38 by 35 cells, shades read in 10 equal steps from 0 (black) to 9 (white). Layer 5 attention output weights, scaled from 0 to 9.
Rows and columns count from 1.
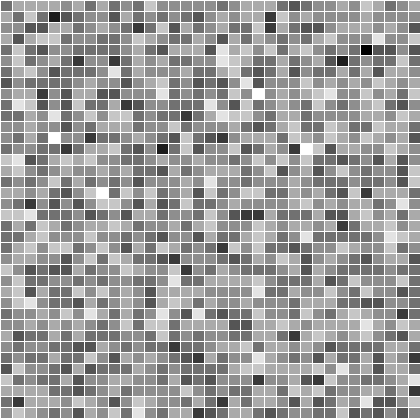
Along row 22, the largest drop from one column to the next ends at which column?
27
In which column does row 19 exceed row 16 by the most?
34
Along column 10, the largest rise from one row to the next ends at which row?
7
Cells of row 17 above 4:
22
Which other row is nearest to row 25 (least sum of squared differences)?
12
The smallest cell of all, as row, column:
5, 31
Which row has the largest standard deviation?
14
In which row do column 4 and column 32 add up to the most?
4
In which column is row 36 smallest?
35
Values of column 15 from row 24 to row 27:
2 7 8 6
